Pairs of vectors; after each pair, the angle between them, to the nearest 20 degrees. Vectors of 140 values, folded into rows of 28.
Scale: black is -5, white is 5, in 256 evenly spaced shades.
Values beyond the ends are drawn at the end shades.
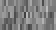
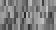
20 degrees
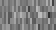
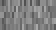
80 degrees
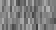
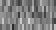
60 degrees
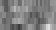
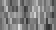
120 degrees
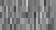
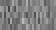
40 degrees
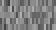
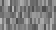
160 degrees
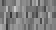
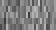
140 degrees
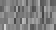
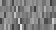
60 degrees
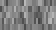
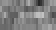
120 degrees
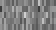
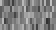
60 degrees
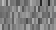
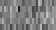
100 degrees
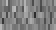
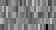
120 degrees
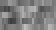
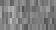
120 degrees
